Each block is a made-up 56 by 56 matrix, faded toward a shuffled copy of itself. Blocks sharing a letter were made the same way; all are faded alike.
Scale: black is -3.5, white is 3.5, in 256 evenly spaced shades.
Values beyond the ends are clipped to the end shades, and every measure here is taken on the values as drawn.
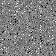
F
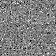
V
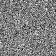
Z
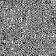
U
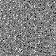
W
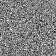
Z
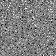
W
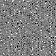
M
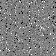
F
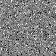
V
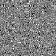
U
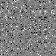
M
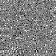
U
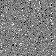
F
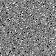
W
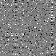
M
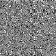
U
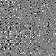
M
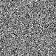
Z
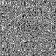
U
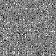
U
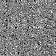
W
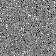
F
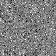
W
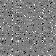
M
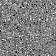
V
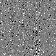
F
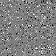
M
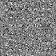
U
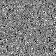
V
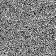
Z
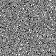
W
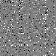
M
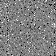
F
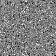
V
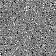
W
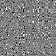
M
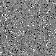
F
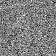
Z
